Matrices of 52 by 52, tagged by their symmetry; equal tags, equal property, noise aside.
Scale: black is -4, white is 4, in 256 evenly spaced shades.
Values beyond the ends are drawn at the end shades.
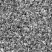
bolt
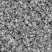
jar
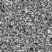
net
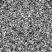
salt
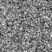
bolt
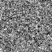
bolt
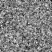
jar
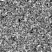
jar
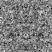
salt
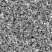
jar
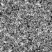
bolt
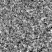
net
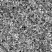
jar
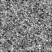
jar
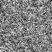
bolt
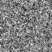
net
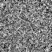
jar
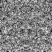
salt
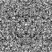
salt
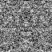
salt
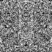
salt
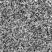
jar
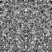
salt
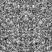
salt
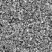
net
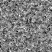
net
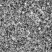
jar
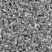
net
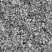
net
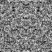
salt
